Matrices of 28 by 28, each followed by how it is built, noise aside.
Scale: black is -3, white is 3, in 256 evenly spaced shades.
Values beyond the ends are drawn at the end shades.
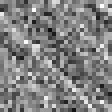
Toeplitz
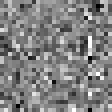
low rank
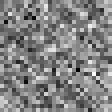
Toeplitz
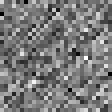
Hankel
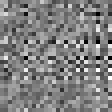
low rank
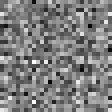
blocks
